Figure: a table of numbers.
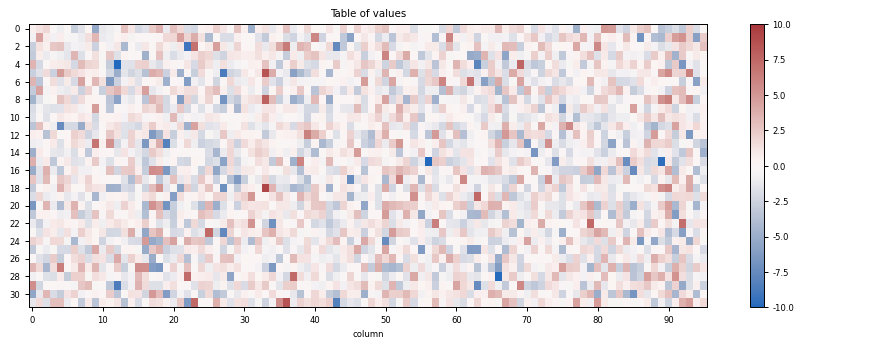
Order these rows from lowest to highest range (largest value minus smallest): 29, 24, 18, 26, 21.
26, 21, 24, 29, 18
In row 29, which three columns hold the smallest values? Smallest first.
12, 63, 92
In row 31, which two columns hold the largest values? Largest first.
36, 23
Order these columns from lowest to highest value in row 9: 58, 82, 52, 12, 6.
82, 12, 6, 58, 52
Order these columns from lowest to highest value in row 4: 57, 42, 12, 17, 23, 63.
12, 63, 57, 23, 17, 42
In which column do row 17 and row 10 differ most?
45
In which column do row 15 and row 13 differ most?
89
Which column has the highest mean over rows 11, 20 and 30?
17
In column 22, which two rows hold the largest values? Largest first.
28, 24
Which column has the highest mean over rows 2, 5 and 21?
50
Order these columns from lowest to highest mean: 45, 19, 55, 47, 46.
19, 55, 47, 45, 46
